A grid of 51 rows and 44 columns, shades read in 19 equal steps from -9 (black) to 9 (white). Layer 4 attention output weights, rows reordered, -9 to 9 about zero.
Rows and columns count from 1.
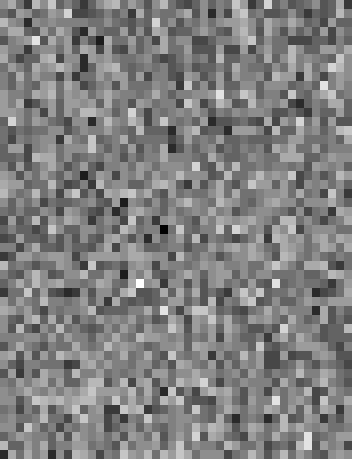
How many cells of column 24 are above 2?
6
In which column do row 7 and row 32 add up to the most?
18
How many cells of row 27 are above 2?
7
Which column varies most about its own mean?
21
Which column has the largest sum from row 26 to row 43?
23
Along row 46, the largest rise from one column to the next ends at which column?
16
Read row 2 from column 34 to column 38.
-3 -3 -2 1 -2
